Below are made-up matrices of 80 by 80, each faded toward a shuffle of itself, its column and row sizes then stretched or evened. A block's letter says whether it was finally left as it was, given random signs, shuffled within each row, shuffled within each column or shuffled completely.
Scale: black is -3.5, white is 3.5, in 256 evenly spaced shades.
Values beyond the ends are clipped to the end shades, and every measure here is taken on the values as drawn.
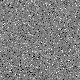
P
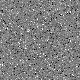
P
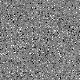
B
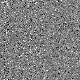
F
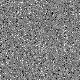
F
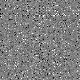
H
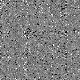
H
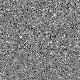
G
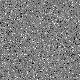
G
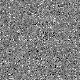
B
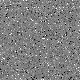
P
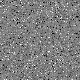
G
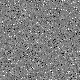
P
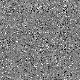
B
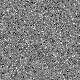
P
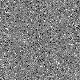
F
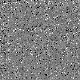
B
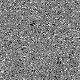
G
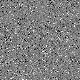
G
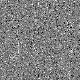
F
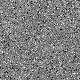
P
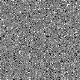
H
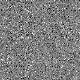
B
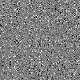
H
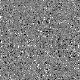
H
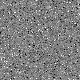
P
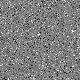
P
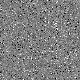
F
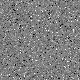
P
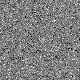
P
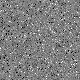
P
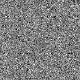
B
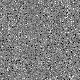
F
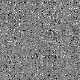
H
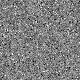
P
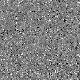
H
